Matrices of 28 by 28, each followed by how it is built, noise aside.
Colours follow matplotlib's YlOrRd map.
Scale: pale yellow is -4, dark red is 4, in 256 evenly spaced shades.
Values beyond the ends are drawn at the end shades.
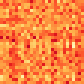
blocks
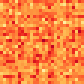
blocks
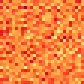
low rank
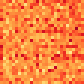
blocks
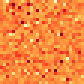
sparse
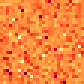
sparse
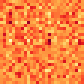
low rank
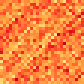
Hankel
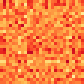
low rank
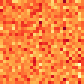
uneven columns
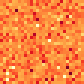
sparse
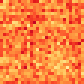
blocks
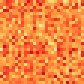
blocks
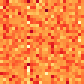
uneven columns
